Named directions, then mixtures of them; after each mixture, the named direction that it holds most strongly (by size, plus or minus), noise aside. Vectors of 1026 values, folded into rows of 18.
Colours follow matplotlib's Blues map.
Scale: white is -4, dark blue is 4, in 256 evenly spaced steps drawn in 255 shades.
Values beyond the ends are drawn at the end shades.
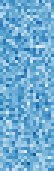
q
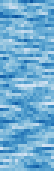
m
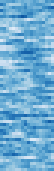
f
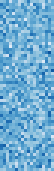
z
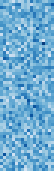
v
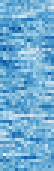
f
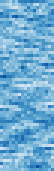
m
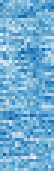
f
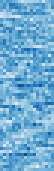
m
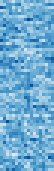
f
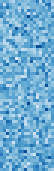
q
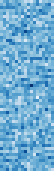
q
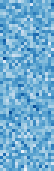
v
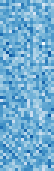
v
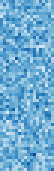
q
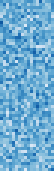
q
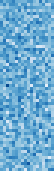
q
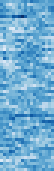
f
